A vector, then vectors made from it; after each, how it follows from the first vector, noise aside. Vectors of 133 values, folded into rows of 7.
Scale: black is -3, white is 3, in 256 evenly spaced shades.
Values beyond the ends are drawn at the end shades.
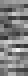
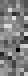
negated, partly zeroed.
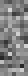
negated, partly zeroed.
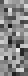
sign-scrambled.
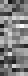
wrapped around.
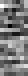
reversed, negated.
